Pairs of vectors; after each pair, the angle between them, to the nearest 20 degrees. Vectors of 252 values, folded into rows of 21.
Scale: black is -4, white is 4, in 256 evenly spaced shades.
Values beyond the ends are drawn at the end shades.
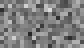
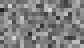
20 degrees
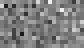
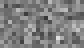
60 degrees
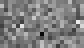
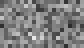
100 degrees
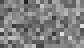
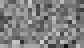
100 degrees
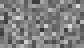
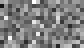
120 degrees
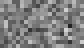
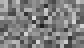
100 degrees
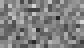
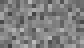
140 degrees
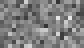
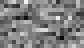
40 degrees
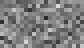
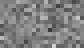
140 degrees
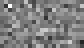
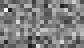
60 degrees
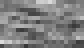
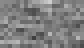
40 degrees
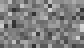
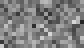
100 degrees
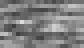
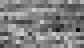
140 degrees
